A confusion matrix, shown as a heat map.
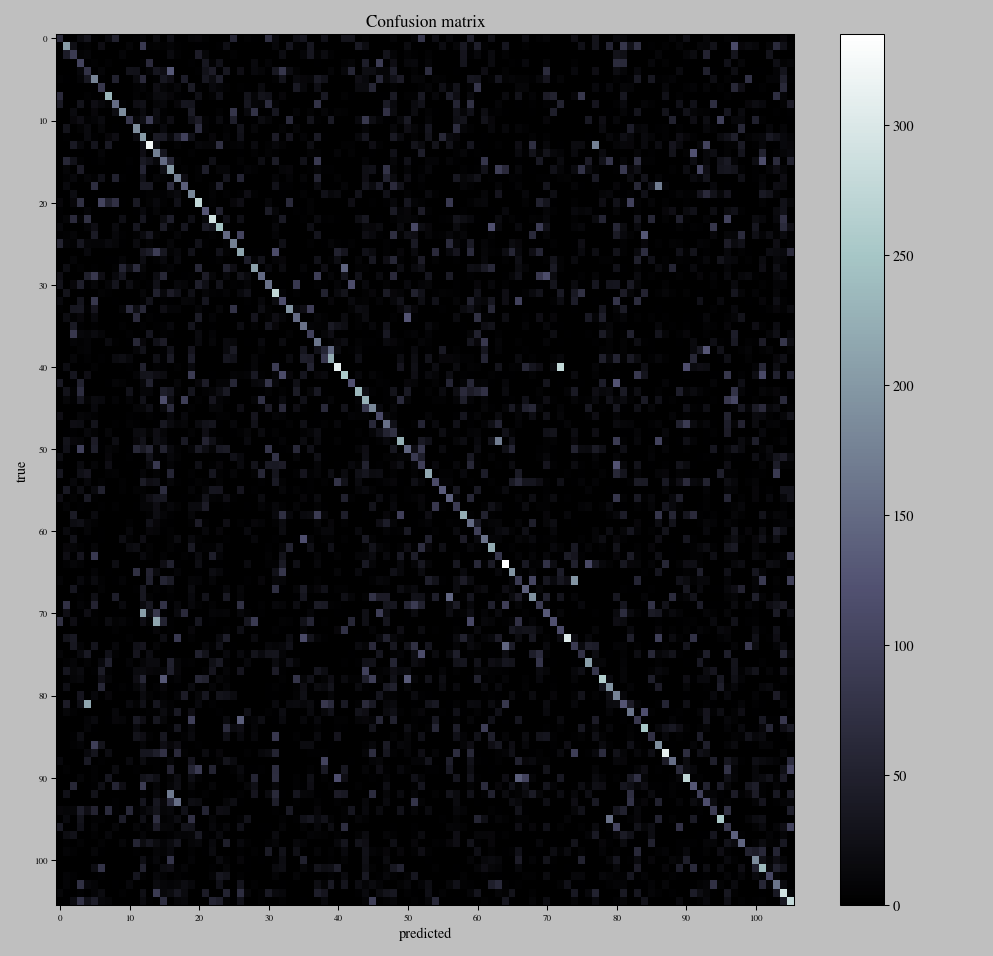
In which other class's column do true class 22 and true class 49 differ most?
63
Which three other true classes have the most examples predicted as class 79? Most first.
95, 15, 1
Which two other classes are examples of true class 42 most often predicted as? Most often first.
80, 30
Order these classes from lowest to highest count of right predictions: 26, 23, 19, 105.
19, 26, 23, 105
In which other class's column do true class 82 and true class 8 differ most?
84
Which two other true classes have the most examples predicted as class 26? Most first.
83, 24
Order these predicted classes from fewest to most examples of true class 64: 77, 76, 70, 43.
43, 77, 70, 76
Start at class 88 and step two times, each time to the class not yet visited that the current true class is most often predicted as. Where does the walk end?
39
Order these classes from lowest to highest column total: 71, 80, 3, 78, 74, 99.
99, 71, 78, 74, 3, 80
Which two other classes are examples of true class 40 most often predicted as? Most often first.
72, 90
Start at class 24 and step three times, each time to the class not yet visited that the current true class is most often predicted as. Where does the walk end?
35
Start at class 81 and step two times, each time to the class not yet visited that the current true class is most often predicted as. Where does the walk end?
16
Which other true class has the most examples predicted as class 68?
66
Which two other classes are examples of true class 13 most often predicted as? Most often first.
77, 93
